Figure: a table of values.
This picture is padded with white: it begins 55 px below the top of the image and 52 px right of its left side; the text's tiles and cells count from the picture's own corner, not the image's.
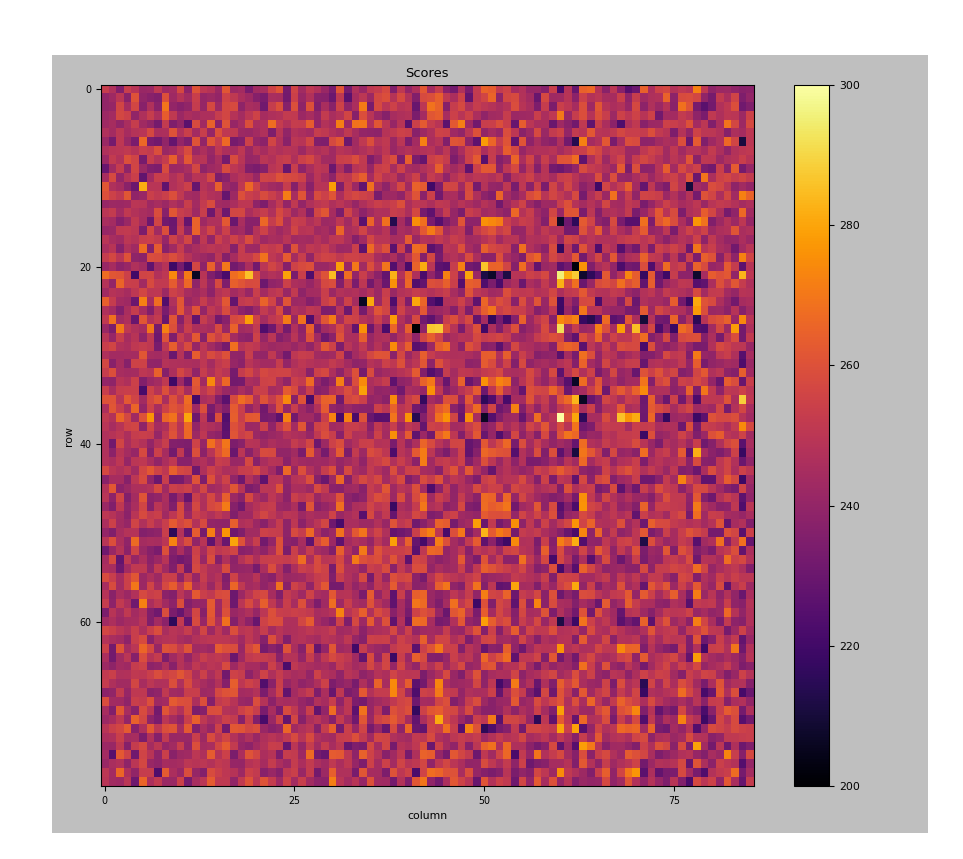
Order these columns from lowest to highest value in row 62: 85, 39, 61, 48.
48, 85, 61, 39
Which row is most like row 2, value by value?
52
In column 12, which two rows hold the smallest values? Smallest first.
21, 35
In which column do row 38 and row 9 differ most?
84
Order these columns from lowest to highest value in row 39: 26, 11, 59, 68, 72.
59, 26, 68, 72, 11
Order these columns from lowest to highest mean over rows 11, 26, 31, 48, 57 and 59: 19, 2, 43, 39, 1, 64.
43, 64, 2, 1, 39, 19
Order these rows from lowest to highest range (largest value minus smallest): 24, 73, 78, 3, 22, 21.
73, 3, 78, 22, 24, 21
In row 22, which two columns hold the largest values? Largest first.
60, 38
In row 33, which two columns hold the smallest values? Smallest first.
62, 9
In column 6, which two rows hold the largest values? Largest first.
37, 27
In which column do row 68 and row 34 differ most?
71
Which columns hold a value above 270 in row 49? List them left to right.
49, 54, 62
